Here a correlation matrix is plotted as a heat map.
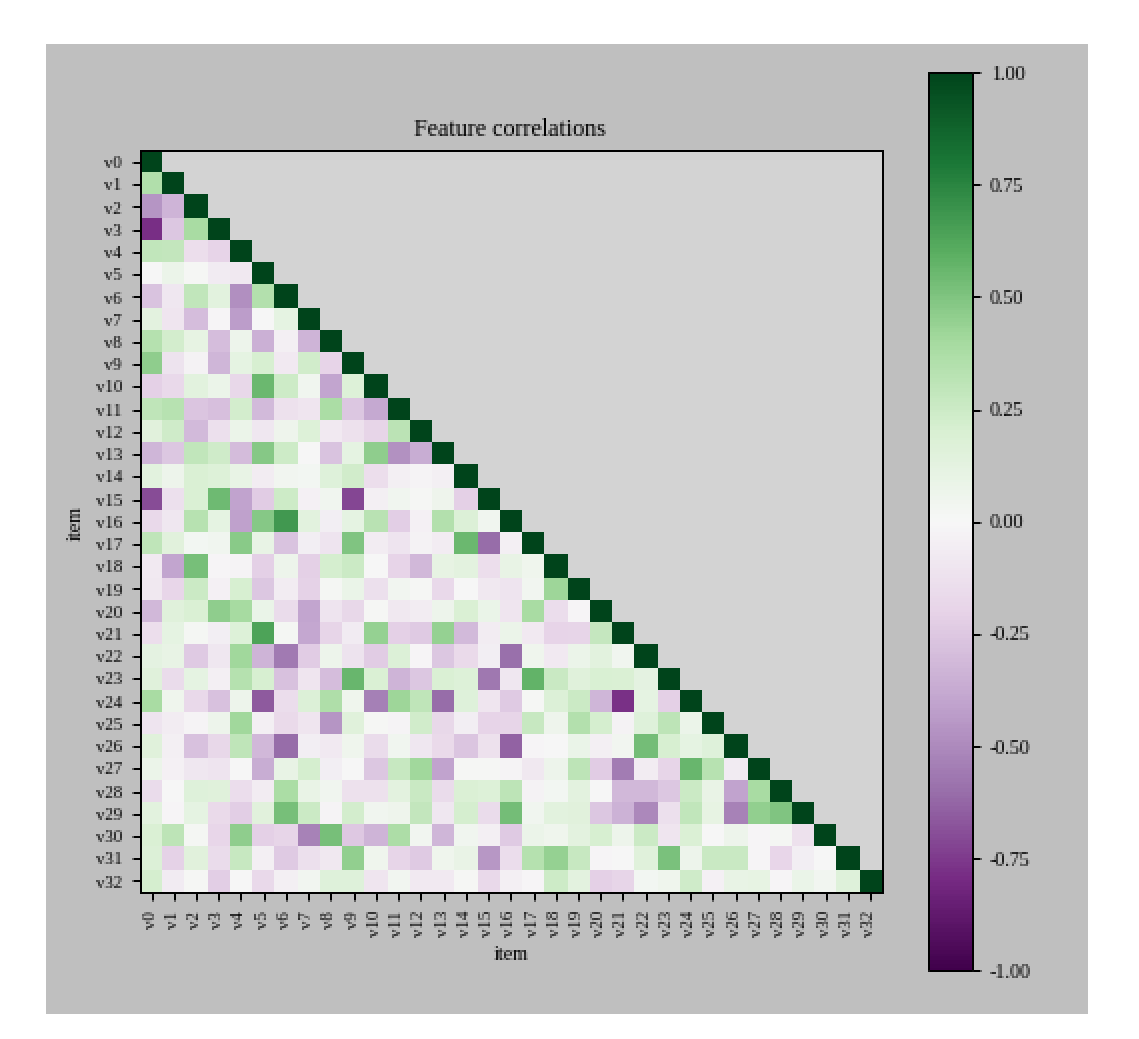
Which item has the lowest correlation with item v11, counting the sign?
v13
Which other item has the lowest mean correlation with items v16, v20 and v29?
v26
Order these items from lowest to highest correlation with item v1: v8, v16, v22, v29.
v16, v29, v22, v8
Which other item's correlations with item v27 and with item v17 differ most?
v23
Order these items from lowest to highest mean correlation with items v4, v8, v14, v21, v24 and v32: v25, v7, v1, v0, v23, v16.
v7, v16, v25, v23, v1, v0
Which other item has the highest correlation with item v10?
v5
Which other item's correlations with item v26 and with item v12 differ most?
v29
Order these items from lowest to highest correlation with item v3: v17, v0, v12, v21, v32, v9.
v0, v9, v32, v12, v21, v17
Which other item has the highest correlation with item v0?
v9
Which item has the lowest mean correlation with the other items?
v15
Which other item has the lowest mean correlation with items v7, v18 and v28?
v21
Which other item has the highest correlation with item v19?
v18
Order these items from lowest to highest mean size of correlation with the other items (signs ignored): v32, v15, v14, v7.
v32, v14, v7, v15
